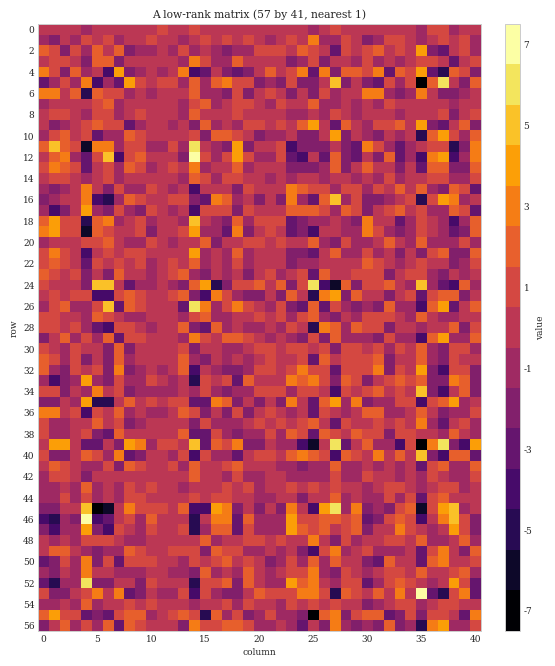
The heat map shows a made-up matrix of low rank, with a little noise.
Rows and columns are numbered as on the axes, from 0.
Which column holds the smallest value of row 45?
5
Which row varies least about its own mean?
0
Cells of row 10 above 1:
8
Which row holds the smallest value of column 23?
11
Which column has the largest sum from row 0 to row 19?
14
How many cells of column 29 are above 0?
20
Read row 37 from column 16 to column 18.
-1 -1 -1
